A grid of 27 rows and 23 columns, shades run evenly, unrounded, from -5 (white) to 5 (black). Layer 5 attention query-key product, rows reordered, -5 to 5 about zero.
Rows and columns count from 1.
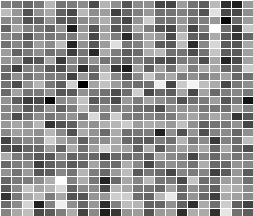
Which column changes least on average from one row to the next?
22
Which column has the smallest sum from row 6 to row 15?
20
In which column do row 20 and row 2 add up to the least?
1
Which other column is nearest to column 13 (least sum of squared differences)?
2
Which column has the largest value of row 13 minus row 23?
5
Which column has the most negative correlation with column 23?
12
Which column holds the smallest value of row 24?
6
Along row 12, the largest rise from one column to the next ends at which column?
14
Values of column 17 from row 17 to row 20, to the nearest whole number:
2 -2 -1 0
